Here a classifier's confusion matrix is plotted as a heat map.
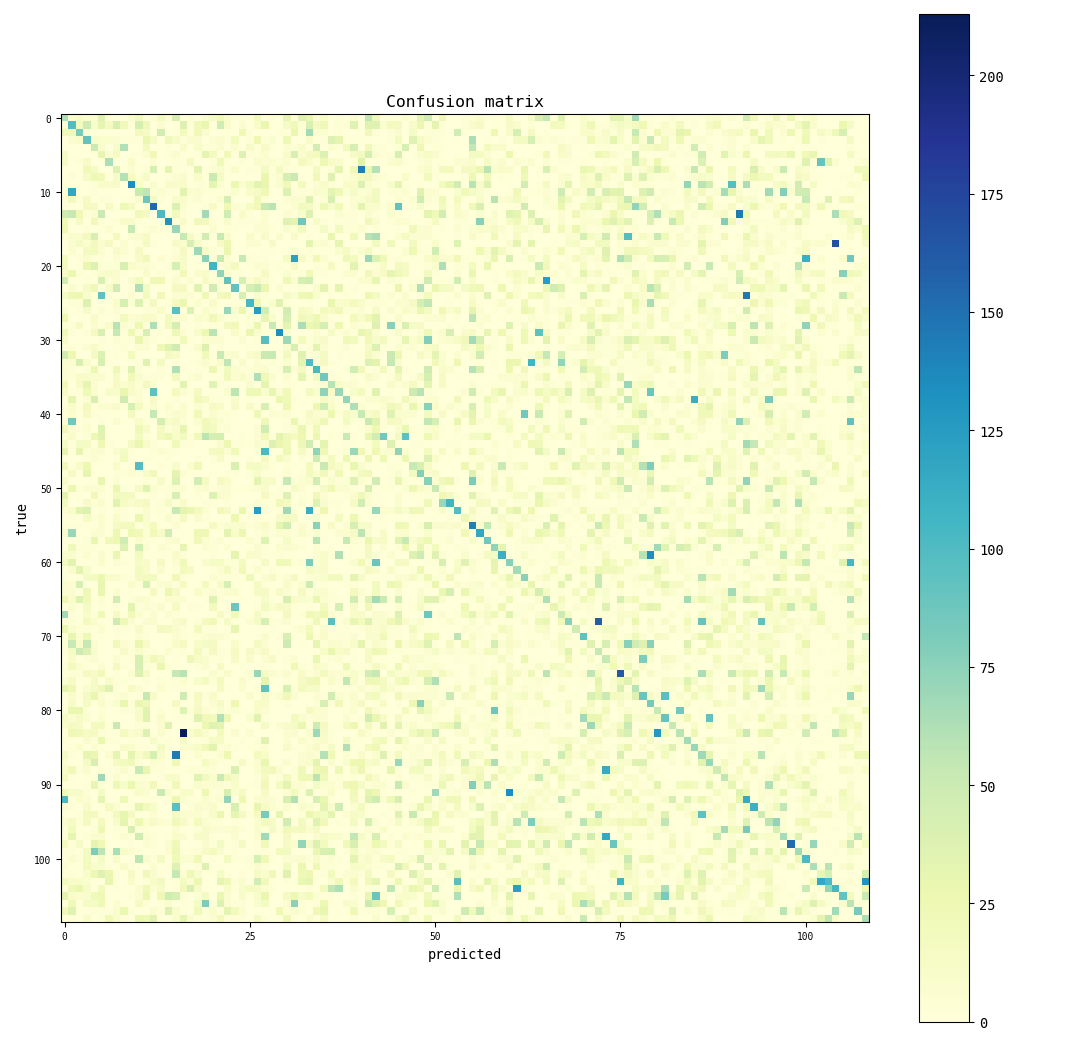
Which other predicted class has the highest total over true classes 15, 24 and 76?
92
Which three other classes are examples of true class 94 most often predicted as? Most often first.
86, 27, 72
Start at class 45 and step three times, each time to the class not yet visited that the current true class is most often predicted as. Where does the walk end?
34
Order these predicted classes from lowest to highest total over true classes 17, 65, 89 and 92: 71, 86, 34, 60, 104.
71, 60, 86, 34, 104
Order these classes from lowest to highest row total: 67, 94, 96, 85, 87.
85, 96, 67, 87, 94
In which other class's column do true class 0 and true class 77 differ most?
27
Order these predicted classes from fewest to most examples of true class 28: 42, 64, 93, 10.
64, 10, 42, 93
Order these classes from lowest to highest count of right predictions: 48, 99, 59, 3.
99, 48, 3, 59
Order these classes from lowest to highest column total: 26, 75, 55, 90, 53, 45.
53, 90, 26, 45, 75, 55
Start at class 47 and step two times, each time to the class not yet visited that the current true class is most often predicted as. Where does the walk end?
1
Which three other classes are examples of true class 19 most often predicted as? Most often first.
31, 100, 106
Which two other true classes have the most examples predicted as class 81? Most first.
78, 105
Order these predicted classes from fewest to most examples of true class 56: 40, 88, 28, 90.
28, 88, 90, 40
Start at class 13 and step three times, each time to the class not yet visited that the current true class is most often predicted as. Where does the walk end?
106
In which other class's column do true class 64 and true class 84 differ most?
90
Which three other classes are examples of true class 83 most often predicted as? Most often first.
16, 80, 34
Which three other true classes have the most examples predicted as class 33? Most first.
53, 60, 2
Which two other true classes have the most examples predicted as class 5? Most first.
24, 89
